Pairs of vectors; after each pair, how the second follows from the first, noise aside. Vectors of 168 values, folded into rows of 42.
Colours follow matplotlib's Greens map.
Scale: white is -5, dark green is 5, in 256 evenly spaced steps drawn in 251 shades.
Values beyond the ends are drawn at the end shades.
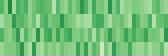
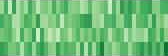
negated.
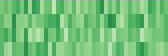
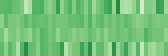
reversed, negated, partly zeroed.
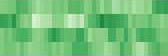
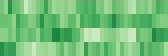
reversed.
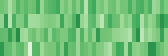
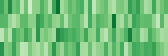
wrapped around, negated.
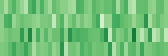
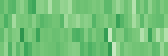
partly zeroed.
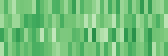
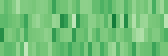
reversed, negated, partly zeroed.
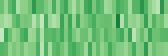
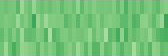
reversed, negated, shrunk.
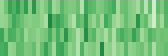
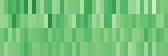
partly zeroed.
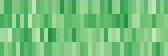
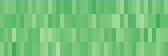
reversed, negated, shrunk.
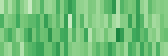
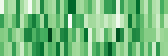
scaled up.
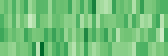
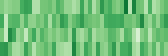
reversed.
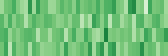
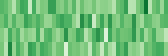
negated.
